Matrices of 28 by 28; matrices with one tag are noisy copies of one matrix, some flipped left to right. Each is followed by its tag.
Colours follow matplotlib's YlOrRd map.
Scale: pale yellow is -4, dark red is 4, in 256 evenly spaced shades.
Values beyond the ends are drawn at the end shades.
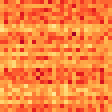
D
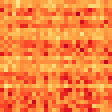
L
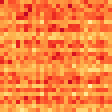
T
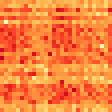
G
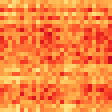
G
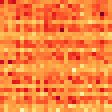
T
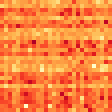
L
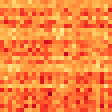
L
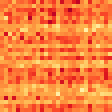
D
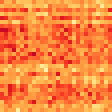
G
